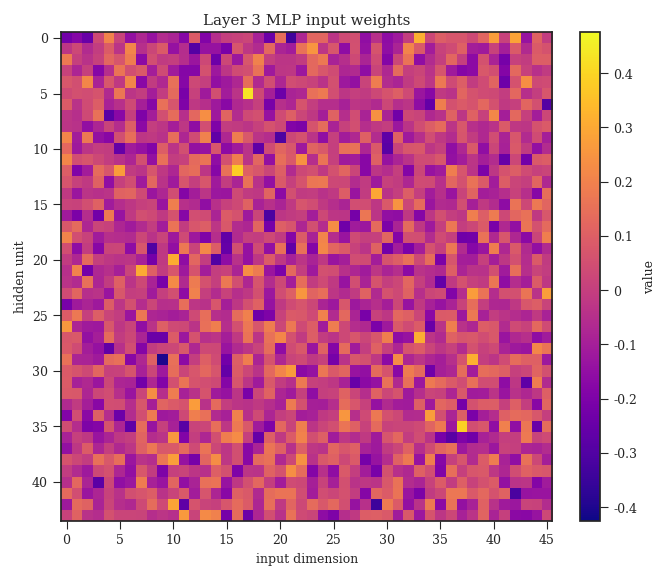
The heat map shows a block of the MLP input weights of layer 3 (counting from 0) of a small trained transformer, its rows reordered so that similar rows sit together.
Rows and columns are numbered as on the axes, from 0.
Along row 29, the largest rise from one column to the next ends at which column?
10
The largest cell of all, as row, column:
5, 17
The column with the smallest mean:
15
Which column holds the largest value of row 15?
31
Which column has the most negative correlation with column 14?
6
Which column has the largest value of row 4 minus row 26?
29
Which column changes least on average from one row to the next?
28
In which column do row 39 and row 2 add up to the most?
36
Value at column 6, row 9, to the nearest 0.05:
0.15
